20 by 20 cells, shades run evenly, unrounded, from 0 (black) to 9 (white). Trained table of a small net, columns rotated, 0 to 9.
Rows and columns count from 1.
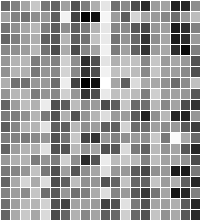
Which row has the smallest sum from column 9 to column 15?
13
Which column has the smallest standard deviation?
17
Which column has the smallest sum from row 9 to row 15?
20
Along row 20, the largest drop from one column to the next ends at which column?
6
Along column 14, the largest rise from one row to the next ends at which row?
2
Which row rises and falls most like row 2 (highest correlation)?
8
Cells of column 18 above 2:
13
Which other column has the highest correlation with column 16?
18
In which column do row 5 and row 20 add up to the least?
19
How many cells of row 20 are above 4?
11
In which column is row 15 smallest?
9
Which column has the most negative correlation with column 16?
4
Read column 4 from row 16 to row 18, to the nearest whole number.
7 6 7
